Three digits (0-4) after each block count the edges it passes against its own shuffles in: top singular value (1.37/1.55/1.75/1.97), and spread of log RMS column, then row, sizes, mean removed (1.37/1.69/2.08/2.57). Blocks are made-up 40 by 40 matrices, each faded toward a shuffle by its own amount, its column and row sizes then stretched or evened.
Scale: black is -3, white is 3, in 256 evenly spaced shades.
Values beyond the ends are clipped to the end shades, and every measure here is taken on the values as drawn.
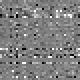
3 2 4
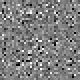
3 3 2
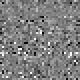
0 1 3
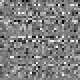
4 1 4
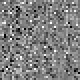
1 2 0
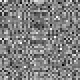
4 0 1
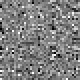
2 3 1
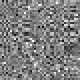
4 0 0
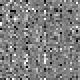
2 3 1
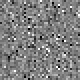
1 3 0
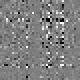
4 4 3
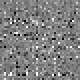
1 2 3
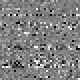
1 0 4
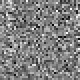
2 1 0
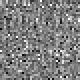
1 0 1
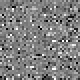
2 0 3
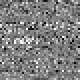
0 0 4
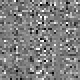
0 4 3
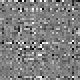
3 3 4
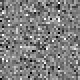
0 3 0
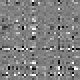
4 3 4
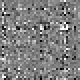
2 4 3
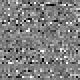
1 1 4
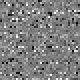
0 1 3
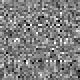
3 0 2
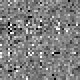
3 2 2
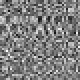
4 0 2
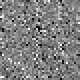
0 2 1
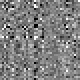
4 3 2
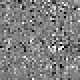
1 2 2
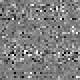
1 0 4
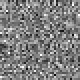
3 0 0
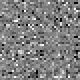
1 1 3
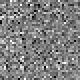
2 1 2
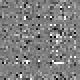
0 3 4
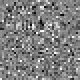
3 0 0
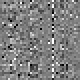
4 4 0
